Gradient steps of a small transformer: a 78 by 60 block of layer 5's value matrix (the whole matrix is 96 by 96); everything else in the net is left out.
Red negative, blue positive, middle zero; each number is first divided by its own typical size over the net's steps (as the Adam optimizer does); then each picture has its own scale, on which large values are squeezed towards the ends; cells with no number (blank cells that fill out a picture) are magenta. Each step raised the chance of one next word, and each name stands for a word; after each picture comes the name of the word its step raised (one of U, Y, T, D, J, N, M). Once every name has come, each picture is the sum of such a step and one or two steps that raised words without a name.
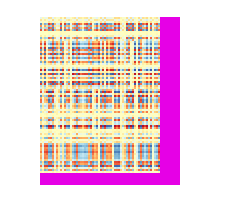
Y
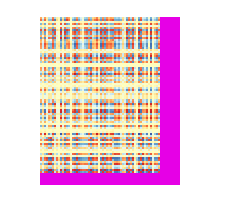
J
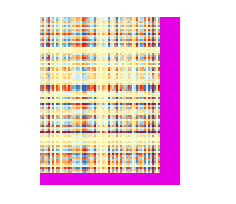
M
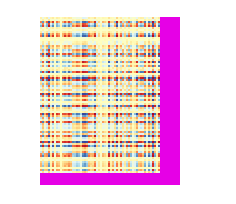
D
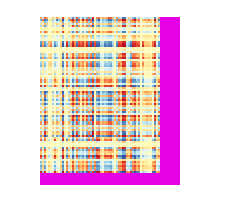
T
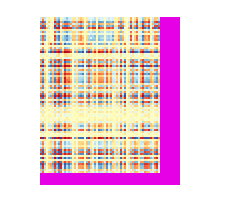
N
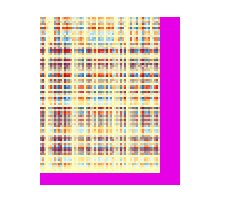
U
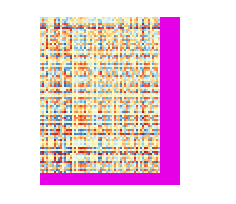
J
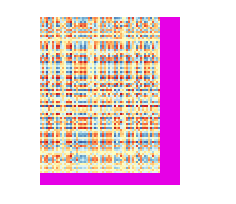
D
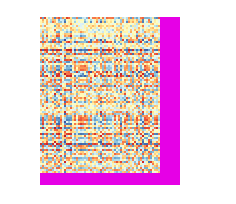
U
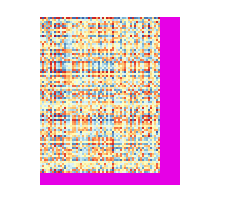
T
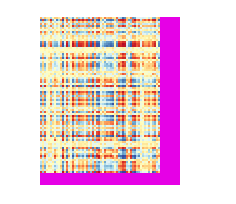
T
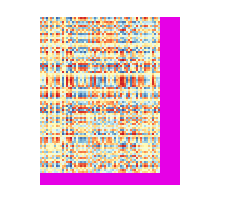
N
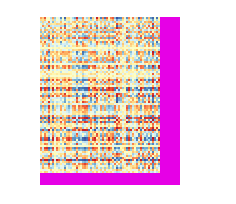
N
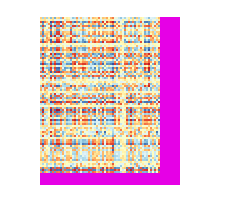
M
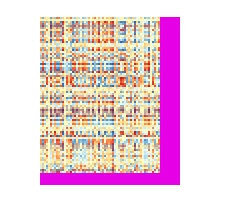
T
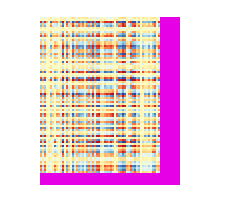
D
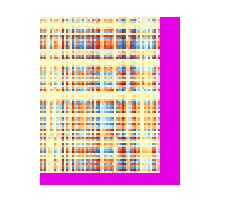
J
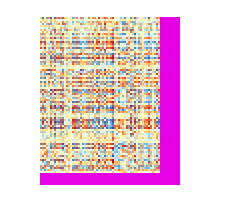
Y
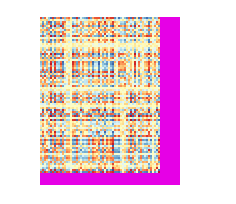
T
